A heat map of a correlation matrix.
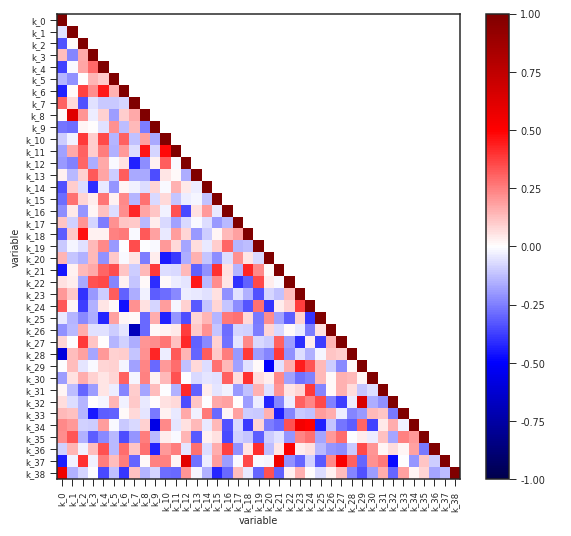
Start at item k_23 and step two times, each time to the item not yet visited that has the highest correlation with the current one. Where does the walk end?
k_24
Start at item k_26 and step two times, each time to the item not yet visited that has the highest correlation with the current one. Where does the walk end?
k_37
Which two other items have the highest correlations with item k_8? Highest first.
k_1, k_11
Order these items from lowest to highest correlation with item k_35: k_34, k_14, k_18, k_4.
k_4, k_18, k_14, k_34
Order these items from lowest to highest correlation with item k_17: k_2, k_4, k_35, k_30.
k_4, k_35, k_30, k_2
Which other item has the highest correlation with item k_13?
k_22
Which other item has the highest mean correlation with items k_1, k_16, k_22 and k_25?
k_36
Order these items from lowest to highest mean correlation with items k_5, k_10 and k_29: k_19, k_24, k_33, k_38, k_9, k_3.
k_38, k_33, k_9, k_19, k_3, k_24
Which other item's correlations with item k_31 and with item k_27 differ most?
k_2
